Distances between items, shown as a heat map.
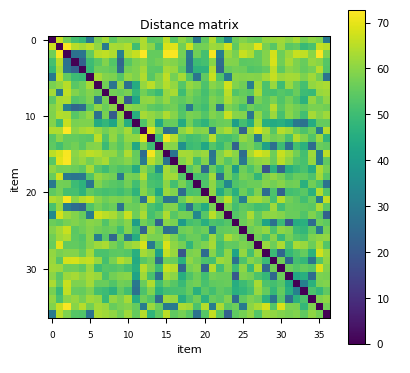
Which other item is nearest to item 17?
28
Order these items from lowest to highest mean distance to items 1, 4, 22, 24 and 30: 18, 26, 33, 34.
18, 34, 33, 26
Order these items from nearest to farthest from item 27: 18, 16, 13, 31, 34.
13, 18, 31, 34, 16
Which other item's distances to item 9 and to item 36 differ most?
23
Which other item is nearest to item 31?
24
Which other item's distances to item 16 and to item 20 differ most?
30
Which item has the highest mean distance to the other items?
1
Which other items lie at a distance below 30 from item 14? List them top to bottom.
24, 29, 31, 34
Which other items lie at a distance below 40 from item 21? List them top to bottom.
12, 15, 16, 25, 35
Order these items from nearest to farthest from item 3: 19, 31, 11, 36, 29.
19, 36, 11, 31, 29
